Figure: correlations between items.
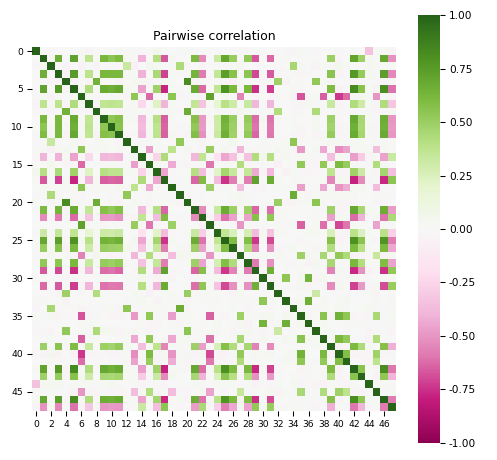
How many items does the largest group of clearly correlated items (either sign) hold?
23
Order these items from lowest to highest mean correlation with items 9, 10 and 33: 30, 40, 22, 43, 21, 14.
22, 14, 40, 30, 43, 21
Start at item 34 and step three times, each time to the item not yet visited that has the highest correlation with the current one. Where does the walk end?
2
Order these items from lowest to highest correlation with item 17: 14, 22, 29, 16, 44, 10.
10, 16, 44, 14, 22, 29
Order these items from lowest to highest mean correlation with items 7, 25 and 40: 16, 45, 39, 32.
32, 45, 16, 39
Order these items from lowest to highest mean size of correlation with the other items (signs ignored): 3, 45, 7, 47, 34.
34, 45, 7, 47, 3
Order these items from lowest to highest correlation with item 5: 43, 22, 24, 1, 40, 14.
22, 14, 40, 24, 43, 1
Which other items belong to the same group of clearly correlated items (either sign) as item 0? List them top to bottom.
44
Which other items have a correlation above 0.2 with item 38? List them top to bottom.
15, 27, 35, 40, 41, 45
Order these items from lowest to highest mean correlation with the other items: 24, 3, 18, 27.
18, 27, 24, 3
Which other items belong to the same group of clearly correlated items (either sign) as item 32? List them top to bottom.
4, 8, 20, 37
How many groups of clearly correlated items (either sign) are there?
6
